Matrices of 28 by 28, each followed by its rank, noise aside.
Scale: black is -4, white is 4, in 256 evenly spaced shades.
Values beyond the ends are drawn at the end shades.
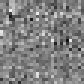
six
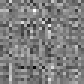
four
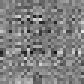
three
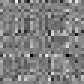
three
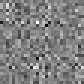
five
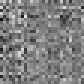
four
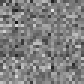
six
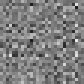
four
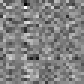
three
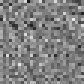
six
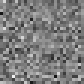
six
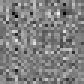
five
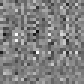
three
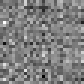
five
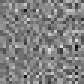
four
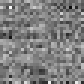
four
